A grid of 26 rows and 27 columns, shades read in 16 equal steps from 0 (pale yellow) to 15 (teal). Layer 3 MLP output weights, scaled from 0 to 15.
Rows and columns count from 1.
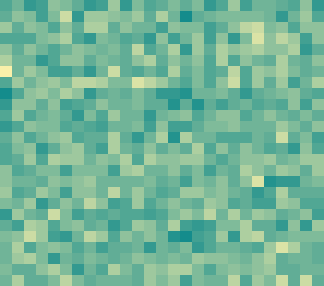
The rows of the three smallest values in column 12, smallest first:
8, 5, 16
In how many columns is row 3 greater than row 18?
12
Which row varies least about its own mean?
24
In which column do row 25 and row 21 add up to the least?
15
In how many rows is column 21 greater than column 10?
11
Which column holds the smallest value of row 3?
22
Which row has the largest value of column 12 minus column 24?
13
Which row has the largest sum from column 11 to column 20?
10
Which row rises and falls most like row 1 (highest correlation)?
26
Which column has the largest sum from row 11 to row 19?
23
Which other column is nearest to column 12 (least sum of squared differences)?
19
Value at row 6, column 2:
9
